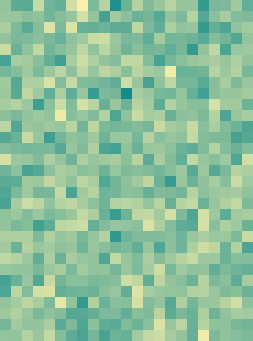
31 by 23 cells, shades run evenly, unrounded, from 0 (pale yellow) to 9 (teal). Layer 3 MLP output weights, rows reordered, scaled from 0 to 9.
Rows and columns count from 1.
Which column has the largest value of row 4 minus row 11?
6
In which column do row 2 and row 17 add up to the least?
8
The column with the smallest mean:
13
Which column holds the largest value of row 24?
10
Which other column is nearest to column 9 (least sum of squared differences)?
20
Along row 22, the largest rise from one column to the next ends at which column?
11
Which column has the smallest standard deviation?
17
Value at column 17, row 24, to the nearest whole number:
3
